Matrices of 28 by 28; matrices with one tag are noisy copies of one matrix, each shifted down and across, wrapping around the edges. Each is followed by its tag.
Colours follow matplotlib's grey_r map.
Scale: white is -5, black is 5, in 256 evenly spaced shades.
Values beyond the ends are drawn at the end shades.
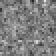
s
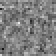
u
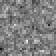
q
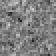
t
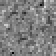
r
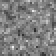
q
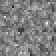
q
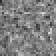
s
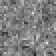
t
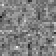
u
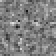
s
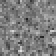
s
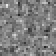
u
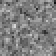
q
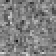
s
